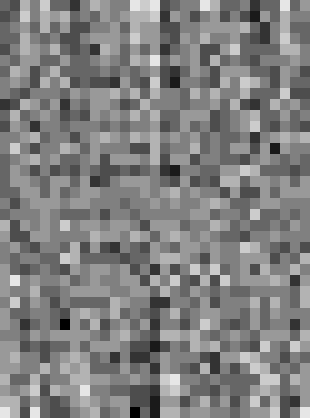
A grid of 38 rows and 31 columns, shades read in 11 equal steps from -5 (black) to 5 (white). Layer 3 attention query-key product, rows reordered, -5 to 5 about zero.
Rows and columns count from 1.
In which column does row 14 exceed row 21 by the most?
2
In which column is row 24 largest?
7
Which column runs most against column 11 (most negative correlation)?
26
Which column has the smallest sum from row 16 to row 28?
11
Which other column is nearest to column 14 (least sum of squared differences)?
29
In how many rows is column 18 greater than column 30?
19
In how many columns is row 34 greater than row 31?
10
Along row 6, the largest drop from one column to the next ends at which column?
17
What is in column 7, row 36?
1
